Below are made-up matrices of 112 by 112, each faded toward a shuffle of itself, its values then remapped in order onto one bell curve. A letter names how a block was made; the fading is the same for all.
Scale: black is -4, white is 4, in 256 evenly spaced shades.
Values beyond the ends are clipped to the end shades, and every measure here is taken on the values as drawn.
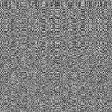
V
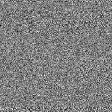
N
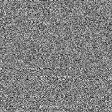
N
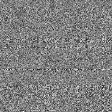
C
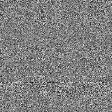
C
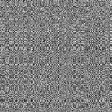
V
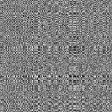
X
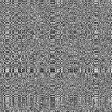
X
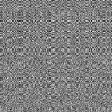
X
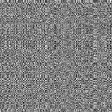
V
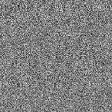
N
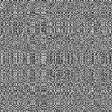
X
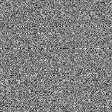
C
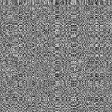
V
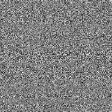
C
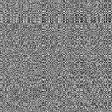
V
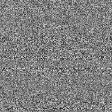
C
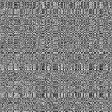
X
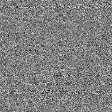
C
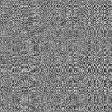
V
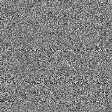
C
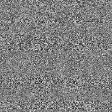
C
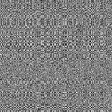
X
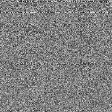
C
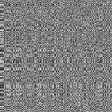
X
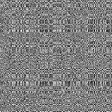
X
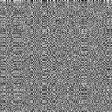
X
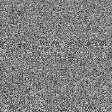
C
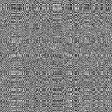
X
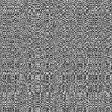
V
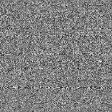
C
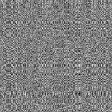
V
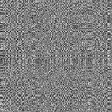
V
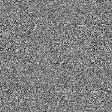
C
